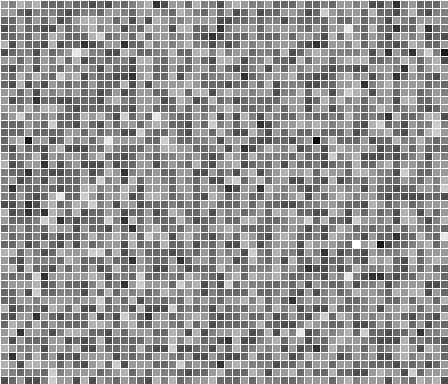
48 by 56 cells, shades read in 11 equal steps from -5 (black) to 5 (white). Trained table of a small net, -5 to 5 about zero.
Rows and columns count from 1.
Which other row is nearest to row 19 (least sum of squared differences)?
43
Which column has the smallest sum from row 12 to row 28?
50
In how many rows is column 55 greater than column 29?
24
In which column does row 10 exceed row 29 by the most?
10
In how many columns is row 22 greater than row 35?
24
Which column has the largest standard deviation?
16
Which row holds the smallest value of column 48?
31
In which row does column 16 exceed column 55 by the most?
40
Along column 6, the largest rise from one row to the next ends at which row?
28
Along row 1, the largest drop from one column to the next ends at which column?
20
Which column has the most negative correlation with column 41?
35
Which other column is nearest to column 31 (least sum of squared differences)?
17
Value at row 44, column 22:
3
